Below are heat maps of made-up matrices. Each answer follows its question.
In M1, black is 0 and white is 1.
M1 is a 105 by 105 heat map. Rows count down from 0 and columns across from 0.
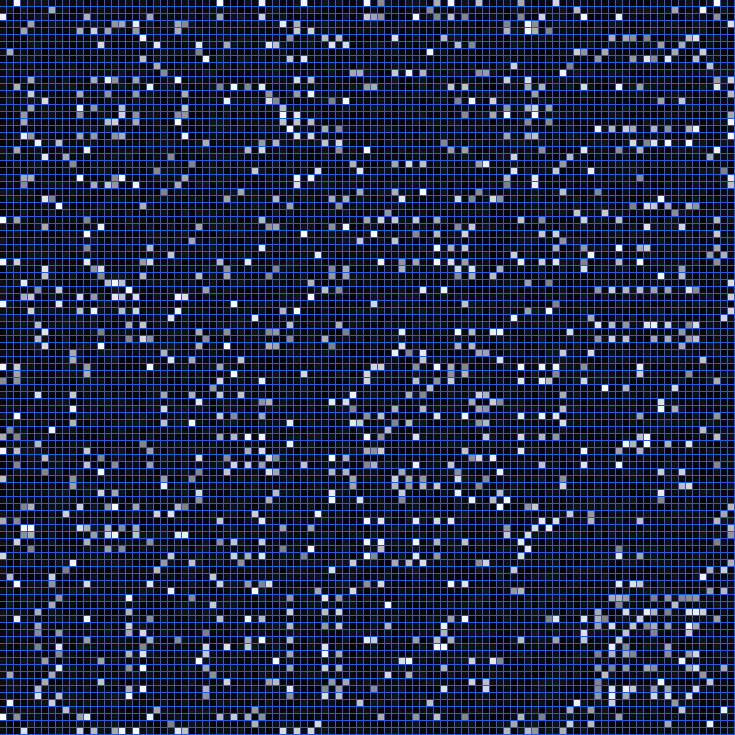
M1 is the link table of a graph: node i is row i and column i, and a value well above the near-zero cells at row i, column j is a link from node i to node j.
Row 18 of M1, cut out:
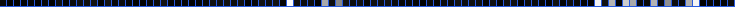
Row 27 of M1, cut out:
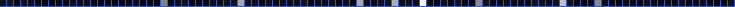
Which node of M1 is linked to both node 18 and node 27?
node 85
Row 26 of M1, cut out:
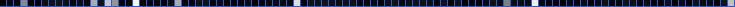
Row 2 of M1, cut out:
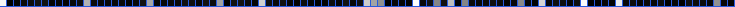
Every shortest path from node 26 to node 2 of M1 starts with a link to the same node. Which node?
node 16
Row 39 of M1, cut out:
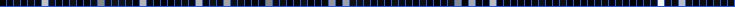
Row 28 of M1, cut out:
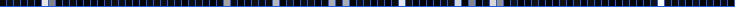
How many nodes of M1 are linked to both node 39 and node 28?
8
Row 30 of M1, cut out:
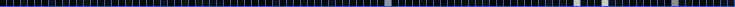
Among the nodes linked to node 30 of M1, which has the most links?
node 96
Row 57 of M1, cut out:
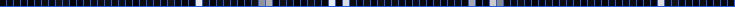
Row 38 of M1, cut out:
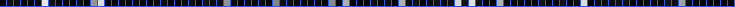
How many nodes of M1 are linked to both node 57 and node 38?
4
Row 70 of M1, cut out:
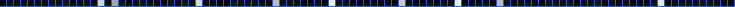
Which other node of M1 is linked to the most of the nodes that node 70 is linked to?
node 67
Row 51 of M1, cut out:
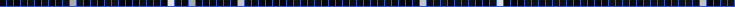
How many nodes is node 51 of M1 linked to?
7
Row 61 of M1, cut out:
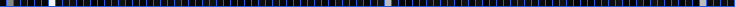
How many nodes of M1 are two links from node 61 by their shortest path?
9
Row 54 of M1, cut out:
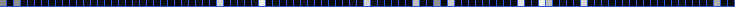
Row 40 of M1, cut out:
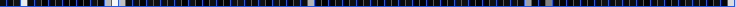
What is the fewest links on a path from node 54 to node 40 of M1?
2
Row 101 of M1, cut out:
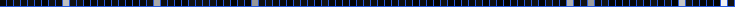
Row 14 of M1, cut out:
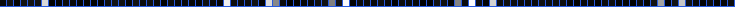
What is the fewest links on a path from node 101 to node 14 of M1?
2
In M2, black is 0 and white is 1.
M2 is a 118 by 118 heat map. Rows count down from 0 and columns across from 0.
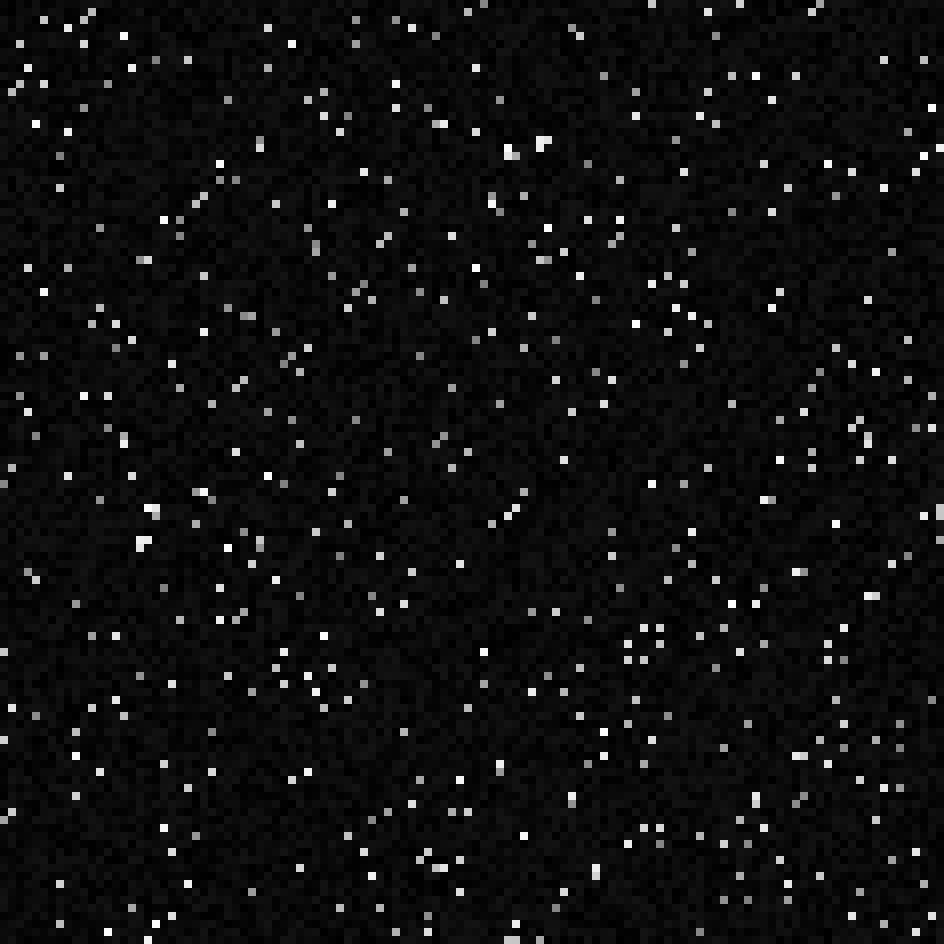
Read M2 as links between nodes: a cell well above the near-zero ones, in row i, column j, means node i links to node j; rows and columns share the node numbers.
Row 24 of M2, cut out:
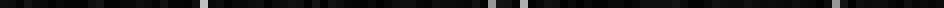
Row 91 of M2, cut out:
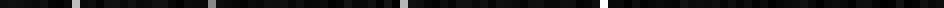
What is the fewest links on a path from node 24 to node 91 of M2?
6
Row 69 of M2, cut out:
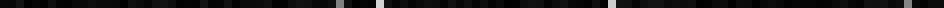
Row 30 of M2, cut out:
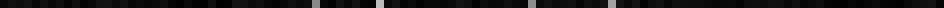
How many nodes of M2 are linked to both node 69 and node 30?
2
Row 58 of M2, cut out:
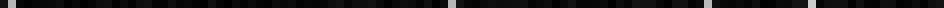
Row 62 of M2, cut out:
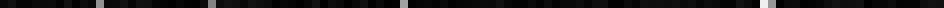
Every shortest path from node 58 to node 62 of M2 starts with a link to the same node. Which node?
node 56
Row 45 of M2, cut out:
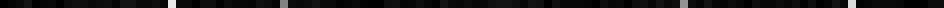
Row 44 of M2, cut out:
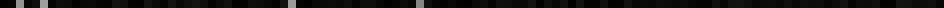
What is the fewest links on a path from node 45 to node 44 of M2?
6
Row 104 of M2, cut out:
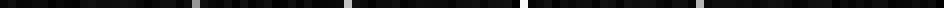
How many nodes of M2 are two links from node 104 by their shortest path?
6
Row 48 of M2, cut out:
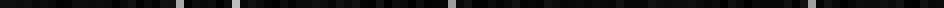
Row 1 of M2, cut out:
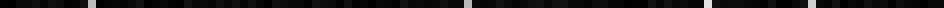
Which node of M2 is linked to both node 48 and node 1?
node 101
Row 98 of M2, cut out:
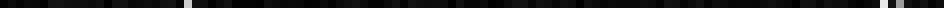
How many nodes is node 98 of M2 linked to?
3
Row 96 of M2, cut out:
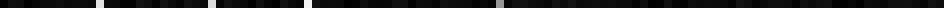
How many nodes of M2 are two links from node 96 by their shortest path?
6
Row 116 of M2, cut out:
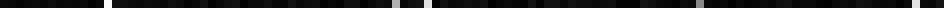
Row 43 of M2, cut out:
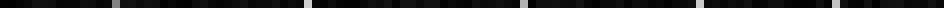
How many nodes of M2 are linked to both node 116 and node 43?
1
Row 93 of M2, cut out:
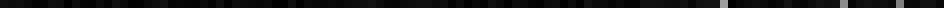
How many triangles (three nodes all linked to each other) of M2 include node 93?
2
